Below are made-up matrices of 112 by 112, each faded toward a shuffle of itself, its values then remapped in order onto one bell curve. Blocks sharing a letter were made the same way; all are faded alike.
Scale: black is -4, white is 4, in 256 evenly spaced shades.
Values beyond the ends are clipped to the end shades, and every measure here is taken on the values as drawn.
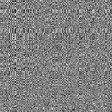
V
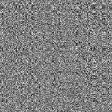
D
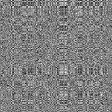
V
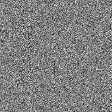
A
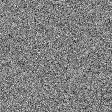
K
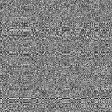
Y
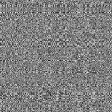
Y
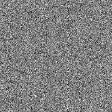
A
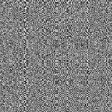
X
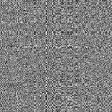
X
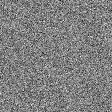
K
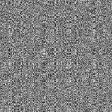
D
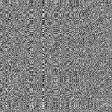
X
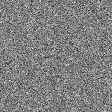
K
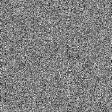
A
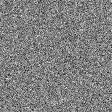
K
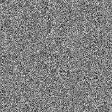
A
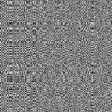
V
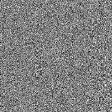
A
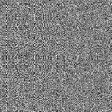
D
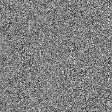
A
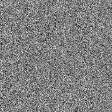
A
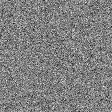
K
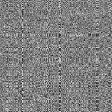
X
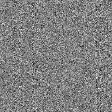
A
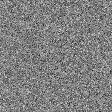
K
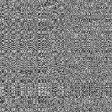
X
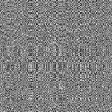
V
